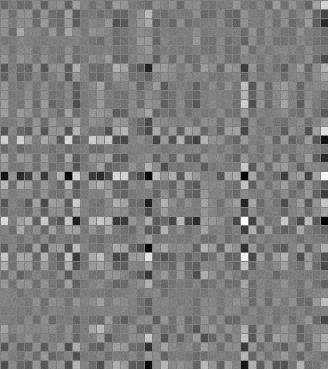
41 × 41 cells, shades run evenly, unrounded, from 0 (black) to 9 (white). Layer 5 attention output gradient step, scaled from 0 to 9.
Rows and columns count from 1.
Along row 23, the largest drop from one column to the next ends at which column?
31
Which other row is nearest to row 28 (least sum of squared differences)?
8
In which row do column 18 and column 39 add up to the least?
20
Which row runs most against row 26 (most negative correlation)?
33
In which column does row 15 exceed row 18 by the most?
41
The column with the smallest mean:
25
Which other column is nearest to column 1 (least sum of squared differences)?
9
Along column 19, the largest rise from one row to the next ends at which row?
29
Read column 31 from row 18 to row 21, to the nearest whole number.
5 7 0 7
